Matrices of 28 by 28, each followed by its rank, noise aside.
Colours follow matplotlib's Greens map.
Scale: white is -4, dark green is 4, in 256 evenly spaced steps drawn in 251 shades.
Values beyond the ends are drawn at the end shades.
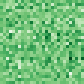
six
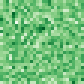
eight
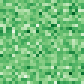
six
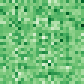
six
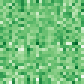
four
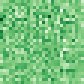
six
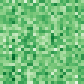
four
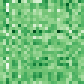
three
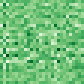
four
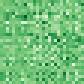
six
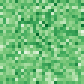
eight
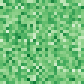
eight
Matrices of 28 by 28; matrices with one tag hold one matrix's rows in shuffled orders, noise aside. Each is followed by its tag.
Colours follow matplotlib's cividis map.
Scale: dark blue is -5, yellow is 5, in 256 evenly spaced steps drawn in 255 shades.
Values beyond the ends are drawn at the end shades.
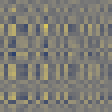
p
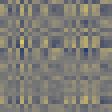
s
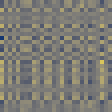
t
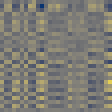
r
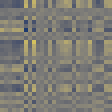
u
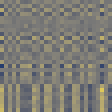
t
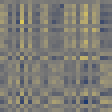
s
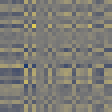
u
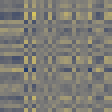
u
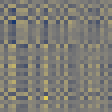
p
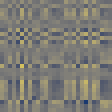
s
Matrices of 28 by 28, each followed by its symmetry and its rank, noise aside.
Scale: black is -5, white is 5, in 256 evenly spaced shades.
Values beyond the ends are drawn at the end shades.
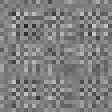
symmetric, rank two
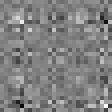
symmetric, rank two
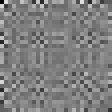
symmetric, rank two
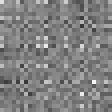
symmetric, rank three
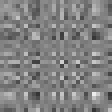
symmetric, rank two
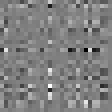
antisymmetric, rank two
